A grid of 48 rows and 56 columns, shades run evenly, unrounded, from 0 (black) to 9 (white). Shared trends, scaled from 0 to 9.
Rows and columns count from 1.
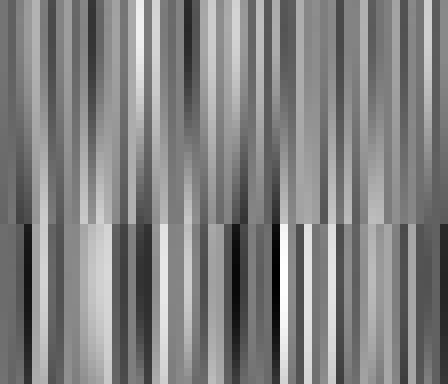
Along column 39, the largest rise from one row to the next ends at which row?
29
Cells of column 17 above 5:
28
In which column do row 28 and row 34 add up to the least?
35
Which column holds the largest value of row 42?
36
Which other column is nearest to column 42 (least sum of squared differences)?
14
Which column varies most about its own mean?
30
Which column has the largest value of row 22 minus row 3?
24
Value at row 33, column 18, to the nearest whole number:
2
